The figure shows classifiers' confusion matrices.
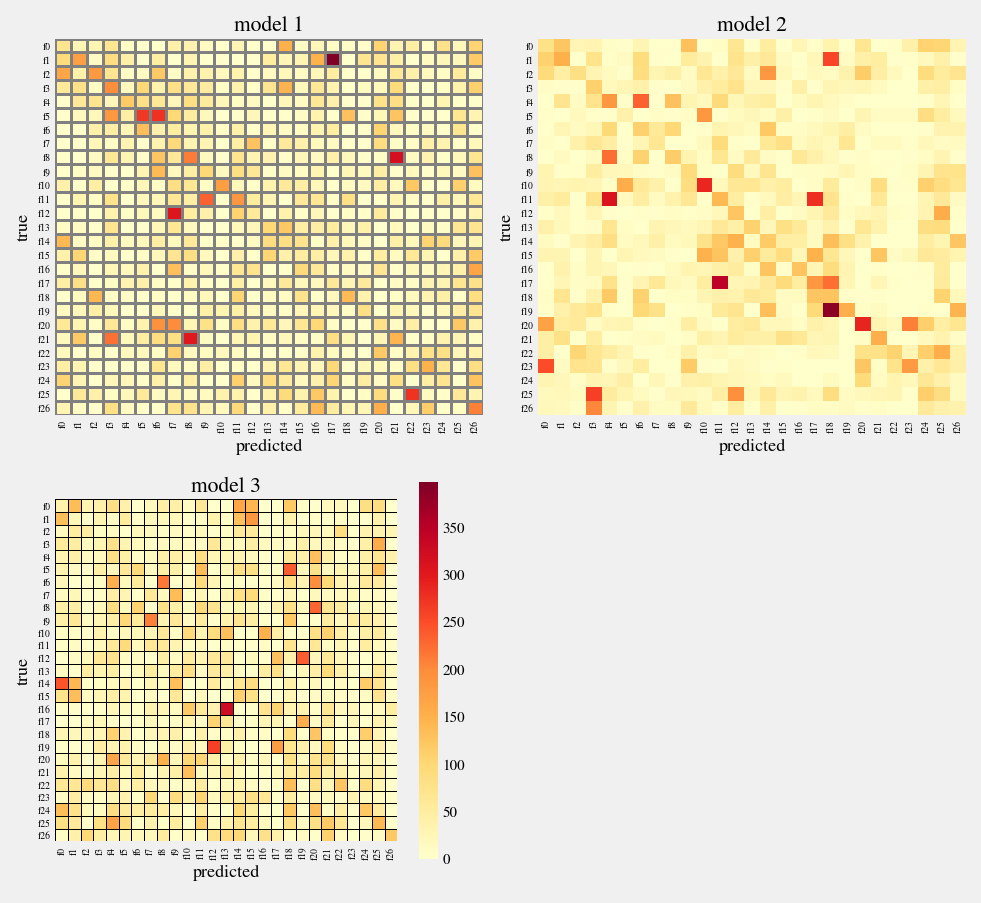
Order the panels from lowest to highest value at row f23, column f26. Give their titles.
model 3, model 2, model 1
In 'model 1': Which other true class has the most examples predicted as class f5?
f6
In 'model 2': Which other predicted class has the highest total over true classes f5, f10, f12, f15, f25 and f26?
f3
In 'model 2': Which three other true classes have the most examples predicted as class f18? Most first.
f19, f1, f17
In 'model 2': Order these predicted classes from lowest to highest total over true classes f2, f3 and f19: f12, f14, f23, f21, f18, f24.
f23, f21, f24, f12, f14, f18
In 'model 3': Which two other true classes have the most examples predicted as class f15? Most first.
f1, f0
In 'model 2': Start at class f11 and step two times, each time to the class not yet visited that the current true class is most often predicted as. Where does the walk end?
f6
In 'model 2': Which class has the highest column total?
f18
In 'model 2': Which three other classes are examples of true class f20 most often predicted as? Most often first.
f23, f0, f24
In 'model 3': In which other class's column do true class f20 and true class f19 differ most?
f12
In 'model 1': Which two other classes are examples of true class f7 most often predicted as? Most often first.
f12, f20
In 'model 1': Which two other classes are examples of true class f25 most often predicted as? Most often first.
f22, f16
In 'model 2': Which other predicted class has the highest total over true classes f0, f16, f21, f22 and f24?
f25
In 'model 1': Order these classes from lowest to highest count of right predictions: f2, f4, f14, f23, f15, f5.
f15, f14, f4, f23, f2, f5
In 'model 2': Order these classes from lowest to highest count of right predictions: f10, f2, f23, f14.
f2, f14, f23, f10
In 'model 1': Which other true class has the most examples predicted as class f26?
f16
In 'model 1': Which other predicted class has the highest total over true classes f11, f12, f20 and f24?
f7
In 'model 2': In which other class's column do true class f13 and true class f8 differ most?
f4
